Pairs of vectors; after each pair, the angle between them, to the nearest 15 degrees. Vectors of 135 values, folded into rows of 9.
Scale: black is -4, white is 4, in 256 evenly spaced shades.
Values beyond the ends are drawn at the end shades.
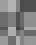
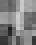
135 degrees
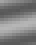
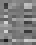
90 degrees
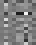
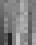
75 degrees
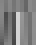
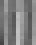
45 degrees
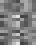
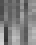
90 degrees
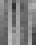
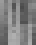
30 degrees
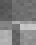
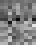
60 degrees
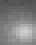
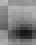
150 degrees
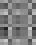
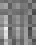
135 degrees
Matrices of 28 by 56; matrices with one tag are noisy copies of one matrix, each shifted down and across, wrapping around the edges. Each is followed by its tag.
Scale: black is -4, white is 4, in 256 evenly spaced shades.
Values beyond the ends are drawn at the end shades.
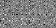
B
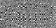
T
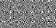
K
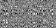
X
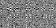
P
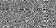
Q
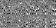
X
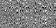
X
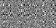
K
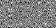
X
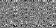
X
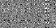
Q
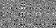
Q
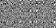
K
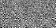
P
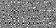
T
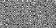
B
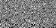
X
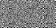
P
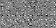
B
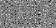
B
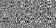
X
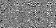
P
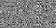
Q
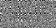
T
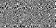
K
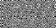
Q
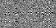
P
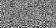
P
